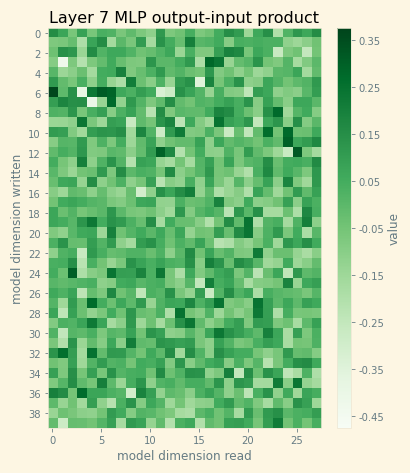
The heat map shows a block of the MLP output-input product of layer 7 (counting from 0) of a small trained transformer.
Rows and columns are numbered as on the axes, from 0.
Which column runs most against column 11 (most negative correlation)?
24
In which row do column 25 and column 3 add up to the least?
6
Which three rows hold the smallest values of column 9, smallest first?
16, 26, 29
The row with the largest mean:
27
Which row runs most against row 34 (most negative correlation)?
11
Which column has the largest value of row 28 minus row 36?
8
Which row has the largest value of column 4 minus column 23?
2
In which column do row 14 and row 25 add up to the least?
20
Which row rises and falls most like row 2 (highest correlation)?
32
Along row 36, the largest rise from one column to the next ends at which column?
9
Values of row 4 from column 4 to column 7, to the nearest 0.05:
-0.15 0.05 0.05 0.2
